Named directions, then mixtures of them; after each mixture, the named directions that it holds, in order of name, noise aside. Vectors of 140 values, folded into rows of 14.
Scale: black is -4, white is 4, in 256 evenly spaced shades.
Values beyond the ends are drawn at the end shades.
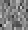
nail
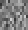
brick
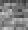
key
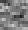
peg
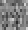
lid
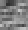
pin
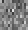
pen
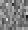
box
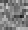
box, peg.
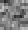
peg.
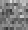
key.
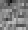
key, pin.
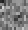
brick, peg.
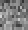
key, nail.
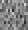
brick, pen.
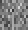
brick, nail, pen.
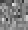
box, key, peg.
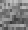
key, peg, pin.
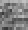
key.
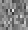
pen.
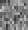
brick, peg.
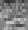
key, nail, pin.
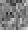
lid, pin.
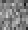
key, lid.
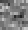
peg.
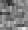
peg, pin.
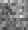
brick, key, peg.
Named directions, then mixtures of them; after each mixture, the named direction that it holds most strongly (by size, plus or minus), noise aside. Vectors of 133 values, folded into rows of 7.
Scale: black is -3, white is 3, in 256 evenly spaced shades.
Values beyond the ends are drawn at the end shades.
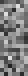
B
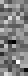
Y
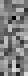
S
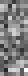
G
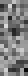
G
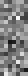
Y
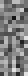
S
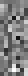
S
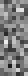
S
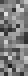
B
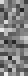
B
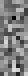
S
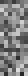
B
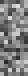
B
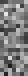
B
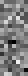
Y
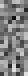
S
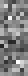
G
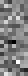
Y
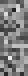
B
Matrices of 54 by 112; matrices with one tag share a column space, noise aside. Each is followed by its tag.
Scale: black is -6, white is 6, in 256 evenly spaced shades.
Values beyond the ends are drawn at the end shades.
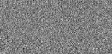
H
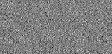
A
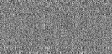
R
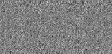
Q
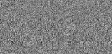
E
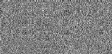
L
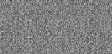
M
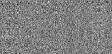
Q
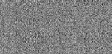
M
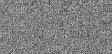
Q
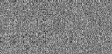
M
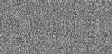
M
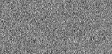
A
